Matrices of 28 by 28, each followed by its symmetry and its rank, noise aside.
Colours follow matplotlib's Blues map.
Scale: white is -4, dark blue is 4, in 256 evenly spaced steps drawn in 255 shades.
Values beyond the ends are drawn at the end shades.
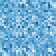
symmetric, rank five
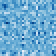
no symmetry, rank four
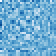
symmetric, rank four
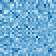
symmetric, rank five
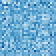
no symmetry, rank six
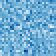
antisymmetric, rank six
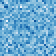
symmetric, rank four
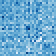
symmetric, rank four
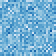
symmetric, rank six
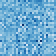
no symmetry, rank four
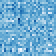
no symmetry, rank five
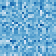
antisymmetric, rank four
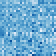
antisymmetric, rank six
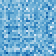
no symmetry, rank four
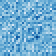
symmetric, rank six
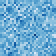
symmetric, rank six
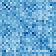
symmetric, rank five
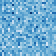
no symmetry, rank five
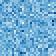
symmetric, rank four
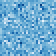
antisymmetric, rank six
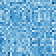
no symmetry, rank five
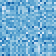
antisymmetric, rank four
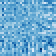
no symmetry, rank five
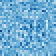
no symmetry, rank five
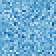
no symmetry, rank six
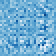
symmetric, rank four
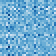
antisymmetric, rank four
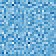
no symmetry, rank four
